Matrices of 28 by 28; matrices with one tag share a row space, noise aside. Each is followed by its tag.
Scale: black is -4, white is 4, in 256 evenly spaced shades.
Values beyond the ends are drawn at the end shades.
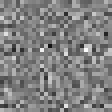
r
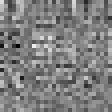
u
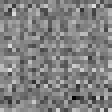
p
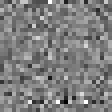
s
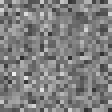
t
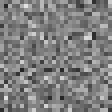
t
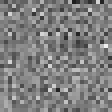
p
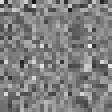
t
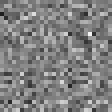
t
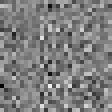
r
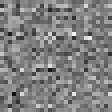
u
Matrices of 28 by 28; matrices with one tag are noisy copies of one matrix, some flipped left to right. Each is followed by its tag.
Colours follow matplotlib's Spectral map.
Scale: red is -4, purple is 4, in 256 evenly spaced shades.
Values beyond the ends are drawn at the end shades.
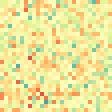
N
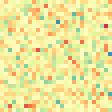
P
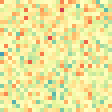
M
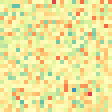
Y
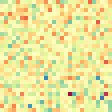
M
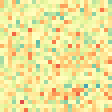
N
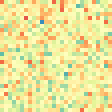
M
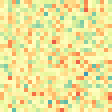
N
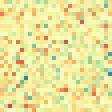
P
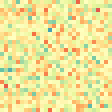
P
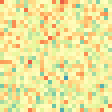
M
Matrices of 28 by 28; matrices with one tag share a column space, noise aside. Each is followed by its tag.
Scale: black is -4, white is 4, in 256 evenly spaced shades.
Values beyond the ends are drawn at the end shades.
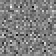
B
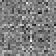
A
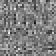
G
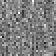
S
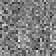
A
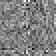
G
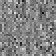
S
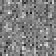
S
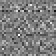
B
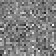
A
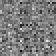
A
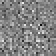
A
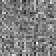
S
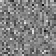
G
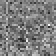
A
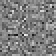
B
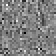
G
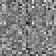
G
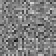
A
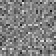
A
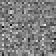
A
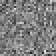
G
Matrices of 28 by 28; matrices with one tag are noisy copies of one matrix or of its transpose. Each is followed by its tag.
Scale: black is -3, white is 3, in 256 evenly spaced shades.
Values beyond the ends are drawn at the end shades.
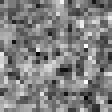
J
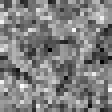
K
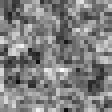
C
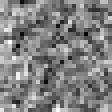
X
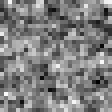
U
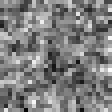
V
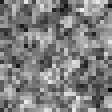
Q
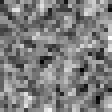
Q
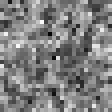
V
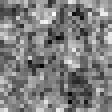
C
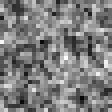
U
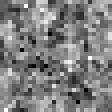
C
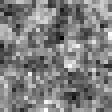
C
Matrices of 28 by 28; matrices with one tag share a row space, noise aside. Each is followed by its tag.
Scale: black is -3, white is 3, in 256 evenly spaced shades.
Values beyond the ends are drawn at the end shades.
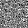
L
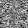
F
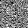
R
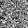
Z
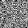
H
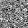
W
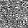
W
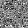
R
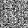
R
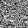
R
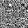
L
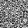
W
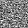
Z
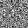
Z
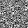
Z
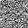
W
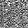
W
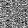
F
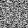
F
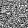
F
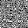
R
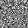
H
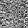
F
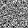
H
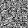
H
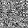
W
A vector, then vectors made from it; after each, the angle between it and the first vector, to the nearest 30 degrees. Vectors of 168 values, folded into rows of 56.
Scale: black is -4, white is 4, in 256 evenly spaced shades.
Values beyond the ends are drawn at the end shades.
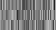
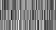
120 degrees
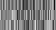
30 degrees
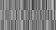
60 degrees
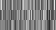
150 degrees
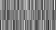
120 degrees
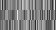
150 degrees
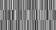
90 degrees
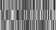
30 degrees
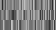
150 degrees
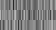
60 degrees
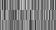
120 degrees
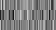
120 degrees
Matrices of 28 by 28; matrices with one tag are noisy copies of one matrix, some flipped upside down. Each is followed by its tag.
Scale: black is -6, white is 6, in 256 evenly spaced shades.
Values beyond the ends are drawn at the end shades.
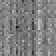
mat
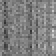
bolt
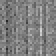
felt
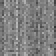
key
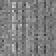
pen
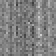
mat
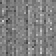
felt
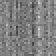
mat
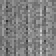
felt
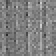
felt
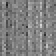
felt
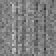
pen
